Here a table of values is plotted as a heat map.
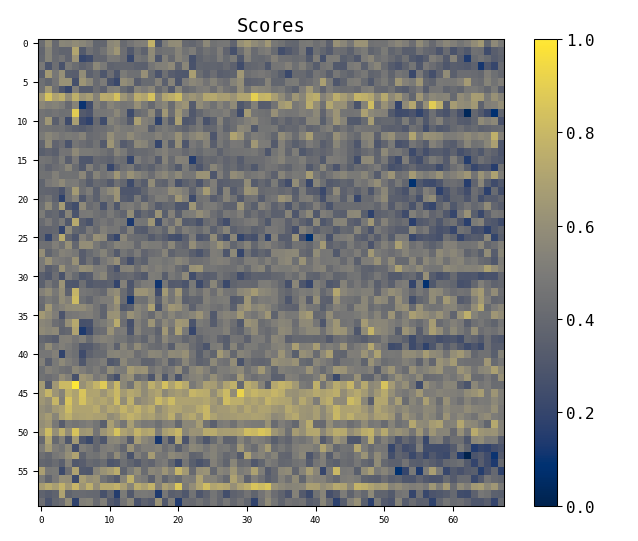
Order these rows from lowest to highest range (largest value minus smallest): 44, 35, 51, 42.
42, 35, 51, 44
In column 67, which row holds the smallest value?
55
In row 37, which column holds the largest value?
48
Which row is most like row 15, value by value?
2
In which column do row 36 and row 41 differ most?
11
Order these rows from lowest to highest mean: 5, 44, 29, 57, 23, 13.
23, 13, 5, 29, 44, 57
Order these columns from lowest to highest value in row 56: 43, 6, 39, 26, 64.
64, 43, 26, 39, 6
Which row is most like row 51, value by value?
10
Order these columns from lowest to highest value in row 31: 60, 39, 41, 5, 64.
39, 5, 60, 41, 64
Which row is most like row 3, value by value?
30
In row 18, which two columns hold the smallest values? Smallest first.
54, 62
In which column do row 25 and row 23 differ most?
5
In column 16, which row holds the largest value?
7
